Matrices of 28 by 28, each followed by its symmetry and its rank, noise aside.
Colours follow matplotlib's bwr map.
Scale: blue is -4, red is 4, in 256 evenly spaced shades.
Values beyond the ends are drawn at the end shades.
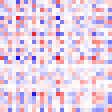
symmetric, rank two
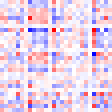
no symmetry, rank two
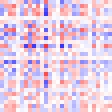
no symmetry, rank two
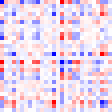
symmetric, rank two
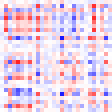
no symmetry, rank two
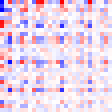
no symmetry, rank two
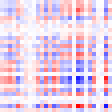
symmetric, rank one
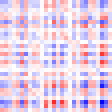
symmetric, rank one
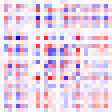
symmetric, rank two
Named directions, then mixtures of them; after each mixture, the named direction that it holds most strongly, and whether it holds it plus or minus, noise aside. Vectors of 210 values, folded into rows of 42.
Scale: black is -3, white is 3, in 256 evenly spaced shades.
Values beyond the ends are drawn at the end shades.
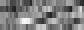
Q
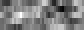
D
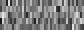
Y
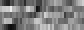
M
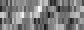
D, plus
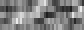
D, plus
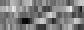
Q, minus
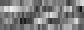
Q, minus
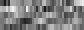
Q, minus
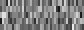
Y, plus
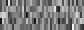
Y, plus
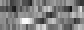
Q, plus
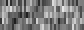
Y, plus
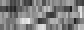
Q, plus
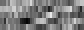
Q, minus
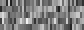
Y, plus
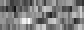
Q, plus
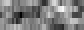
D, minus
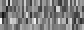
Y, minus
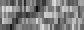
M, plus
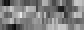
D, plus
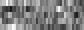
M, minus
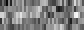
D, plus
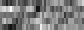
M, plus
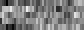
M, plus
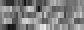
M, plus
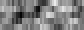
D, minus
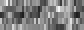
D, minus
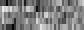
M, plus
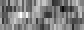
D, plus
